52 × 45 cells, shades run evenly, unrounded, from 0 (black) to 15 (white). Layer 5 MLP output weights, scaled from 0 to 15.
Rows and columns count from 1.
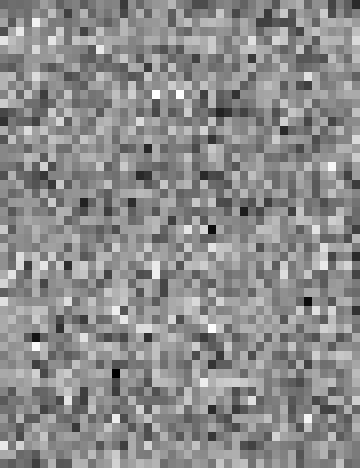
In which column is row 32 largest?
1
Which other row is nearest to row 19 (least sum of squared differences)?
22
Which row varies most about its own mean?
30
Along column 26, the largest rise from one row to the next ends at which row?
21
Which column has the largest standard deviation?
27
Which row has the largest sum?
5
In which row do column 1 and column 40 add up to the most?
26
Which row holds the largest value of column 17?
11
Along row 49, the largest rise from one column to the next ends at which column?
35
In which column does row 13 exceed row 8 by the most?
7
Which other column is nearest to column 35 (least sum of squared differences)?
4
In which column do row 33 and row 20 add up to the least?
18
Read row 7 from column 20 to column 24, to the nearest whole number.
11 8 6 7 7
